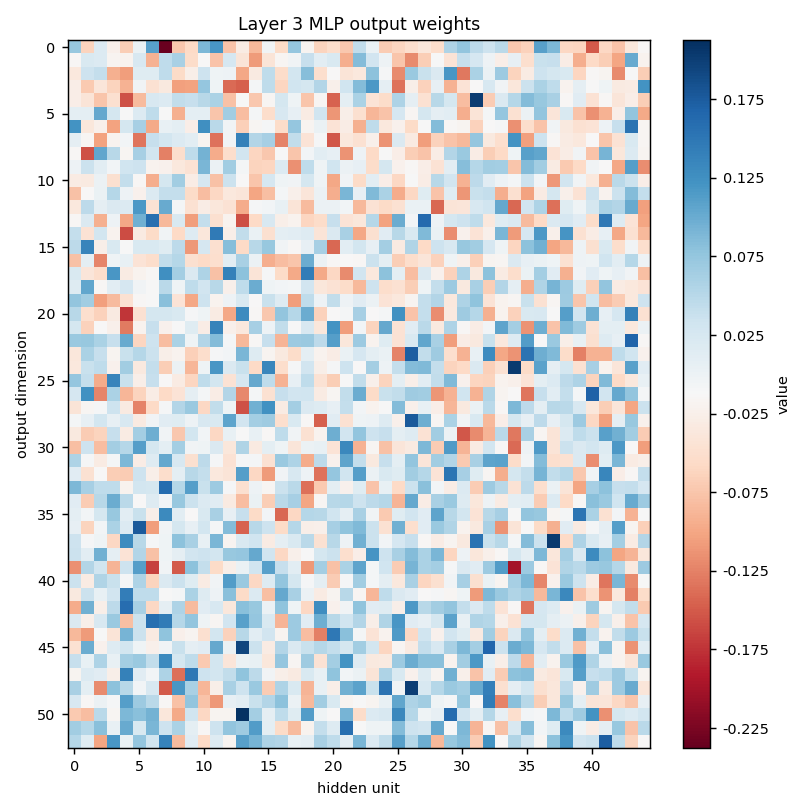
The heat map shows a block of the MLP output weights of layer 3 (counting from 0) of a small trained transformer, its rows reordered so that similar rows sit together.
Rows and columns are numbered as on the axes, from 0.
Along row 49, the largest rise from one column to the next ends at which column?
34
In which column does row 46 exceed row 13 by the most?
7
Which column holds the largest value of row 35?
39
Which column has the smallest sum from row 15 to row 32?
2
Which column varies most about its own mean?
13
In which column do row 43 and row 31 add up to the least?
40
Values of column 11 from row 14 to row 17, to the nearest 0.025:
0.15 -0.05 -0.05 -0.075
